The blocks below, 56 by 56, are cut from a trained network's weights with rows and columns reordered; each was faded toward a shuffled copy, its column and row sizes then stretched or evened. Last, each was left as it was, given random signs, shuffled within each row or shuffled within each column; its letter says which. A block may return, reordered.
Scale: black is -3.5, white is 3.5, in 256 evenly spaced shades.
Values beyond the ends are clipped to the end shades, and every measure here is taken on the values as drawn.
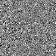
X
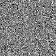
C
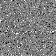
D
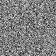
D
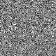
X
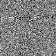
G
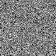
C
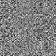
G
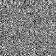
G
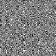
G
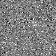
D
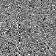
X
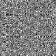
G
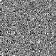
G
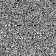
D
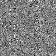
C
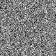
C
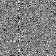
X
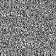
G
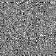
X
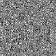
G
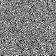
D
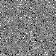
X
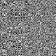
G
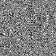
X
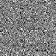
G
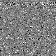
D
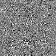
X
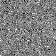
D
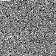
D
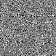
D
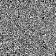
X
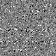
D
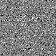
D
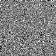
X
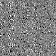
G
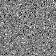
D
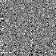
X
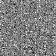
C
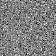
C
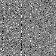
C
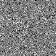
D
